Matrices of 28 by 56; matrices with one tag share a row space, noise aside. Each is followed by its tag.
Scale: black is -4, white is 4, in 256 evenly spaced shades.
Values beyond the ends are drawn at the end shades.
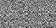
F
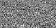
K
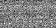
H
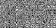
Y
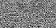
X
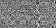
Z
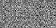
Y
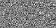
Y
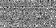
H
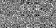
K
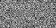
Y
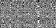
Z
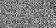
Y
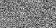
K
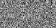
K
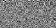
Y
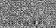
X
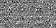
H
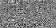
X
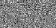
K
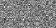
K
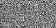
K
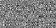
Y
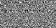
F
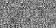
X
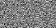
K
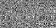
Y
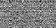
H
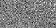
Y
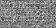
Z
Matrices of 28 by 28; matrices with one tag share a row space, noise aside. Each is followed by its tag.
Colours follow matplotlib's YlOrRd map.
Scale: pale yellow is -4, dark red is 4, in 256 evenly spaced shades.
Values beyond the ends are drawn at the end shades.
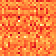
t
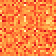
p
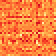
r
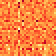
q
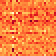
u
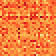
t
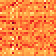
u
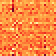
u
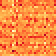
u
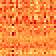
u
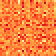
q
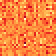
p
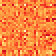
p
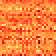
r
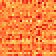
r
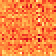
r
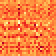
t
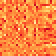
p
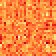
p
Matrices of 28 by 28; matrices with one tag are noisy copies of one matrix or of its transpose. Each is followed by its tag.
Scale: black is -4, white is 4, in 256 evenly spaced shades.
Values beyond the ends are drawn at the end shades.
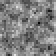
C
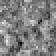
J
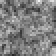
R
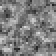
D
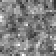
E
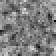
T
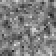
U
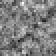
J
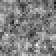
E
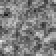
D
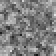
T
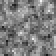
D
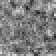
T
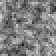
U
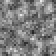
D
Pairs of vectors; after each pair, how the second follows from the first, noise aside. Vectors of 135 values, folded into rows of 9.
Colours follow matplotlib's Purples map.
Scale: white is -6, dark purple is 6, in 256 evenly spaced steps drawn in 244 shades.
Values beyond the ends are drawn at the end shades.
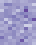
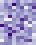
reversed, scaled up.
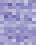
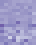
negated, partly zeroed.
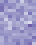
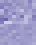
reversed, partly zeroed.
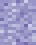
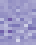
negated, partly zeroed.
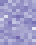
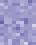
reversed, partly zeroed.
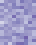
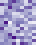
reversed, scaled up.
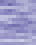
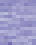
wrapped around, shrunk.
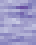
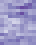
copied.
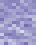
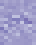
wrapped around, negated, partly zeroed.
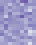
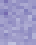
reversed, negated, shrunk.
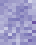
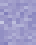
reversed, negated, shrunk.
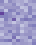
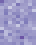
wrapped around, negated, partly zeroed.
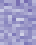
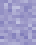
wrapped around, shrunk.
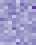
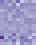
reversed, partly zeroed.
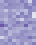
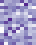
reversed, scaled up.
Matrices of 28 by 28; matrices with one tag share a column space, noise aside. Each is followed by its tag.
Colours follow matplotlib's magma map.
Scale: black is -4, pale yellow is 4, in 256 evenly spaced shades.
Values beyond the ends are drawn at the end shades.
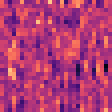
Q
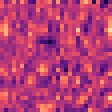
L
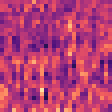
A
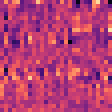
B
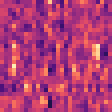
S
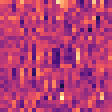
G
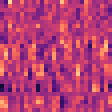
S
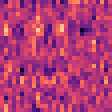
L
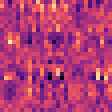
B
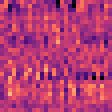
B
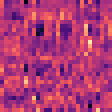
L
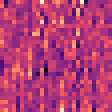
Q
